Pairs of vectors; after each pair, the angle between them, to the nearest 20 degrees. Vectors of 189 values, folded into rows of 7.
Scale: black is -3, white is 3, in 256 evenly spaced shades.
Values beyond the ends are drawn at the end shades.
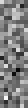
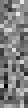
80 degrees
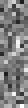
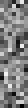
160 degrees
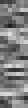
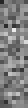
60 degrees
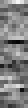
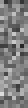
100 degrees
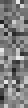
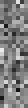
20 degrees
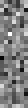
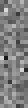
120 degrees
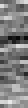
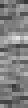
160 degrees
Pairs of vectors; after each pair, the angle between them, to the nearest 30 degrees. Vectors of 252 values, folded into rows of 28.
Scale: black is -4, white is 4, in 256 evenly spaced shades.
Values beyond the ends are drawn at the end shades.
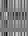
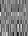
120 degrees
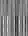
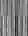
30 degrees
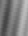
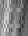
150 degrees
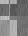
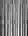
90 degrees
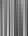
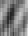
120 degrees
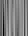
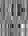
90 degrees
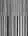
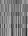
120 degrees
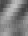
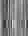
90 degrees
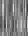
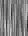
120 degrees
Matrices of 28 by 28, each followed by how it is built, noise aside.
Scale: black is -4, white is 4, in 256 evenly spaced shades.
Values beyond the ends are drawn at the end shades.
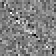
banded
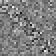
banded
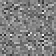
low rank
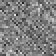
Toeplitz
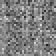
blocks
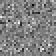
uneven rows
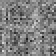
blocks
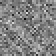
Toeplitz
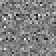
uneven rows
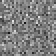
blocks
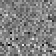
uneven rows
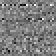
uneven rows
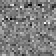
uneven rows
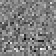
uneven rows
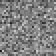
noise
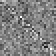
banded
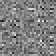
low rank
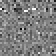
uneven rows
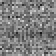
blocks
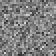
noise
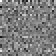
low rank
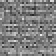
blocks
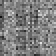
blocks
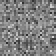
blocks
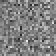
low rank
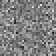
noise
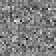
uneven rows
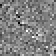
banded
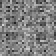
blocks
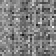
blocks
